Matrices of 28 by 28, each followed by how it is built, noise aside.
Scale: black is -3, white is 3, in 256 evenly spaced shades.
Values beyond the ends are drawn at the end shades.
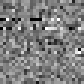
uneven rows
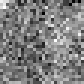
smooth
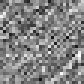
Hankel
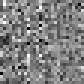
uneven columns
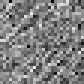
Hankel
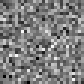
noise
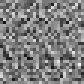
repeating columns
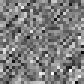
Hankel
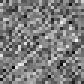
Hankel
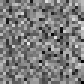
repeating rows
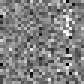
uneven columns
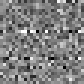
uneven rows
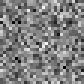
repeating rows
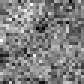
smooth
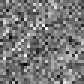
Hankel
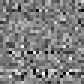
uneven rows
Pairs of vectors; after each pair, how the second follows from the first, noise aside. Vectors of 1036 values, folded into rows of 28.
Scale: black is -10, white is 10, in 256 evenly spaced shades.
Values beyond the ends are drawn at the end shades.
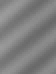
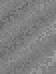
reversed, partly zeroed.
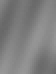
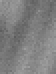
reversed, negated.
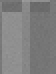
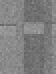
wrapped around, negated.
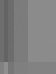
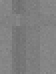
wrapped around, shrunk.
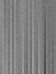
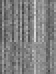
wrapped around, negated, scaled up.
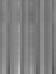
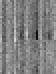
wrapped around, negated, scaled up.
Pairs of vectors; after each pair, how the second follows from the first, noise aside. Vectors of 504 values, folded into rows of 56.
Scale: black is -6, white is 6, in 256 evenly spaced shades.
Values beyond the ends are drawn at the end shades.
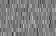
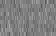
wrapped around, shrunk.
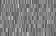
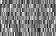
wrapped around, scaled up.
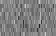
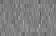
negated, shrunk.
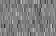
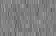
reversed, shrunk.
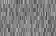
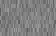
wrapped around, shrunk.
